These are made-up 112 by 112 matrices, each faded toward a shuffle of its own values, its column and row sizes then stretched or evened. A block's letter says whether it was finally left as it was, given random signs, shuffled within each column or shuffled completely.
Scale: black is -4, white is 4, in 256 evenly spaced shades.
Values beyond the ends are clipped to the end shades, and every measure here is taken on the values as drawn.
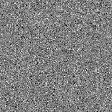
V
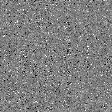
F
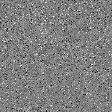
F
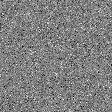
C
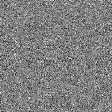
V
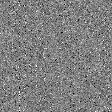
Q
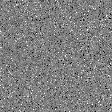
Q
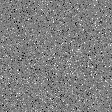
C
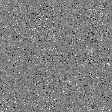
F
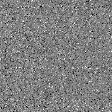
F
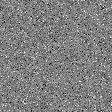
C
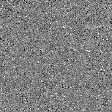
V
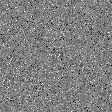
C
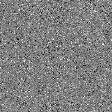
F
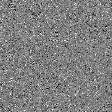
F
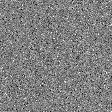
C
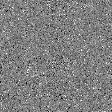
F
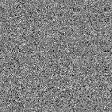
V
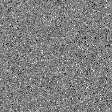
Q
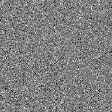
V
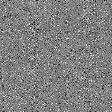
F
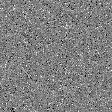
Q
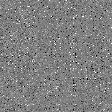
V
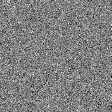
Q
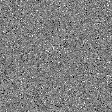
Q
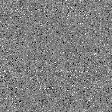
F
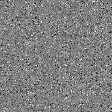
F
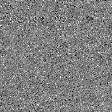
V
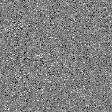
V
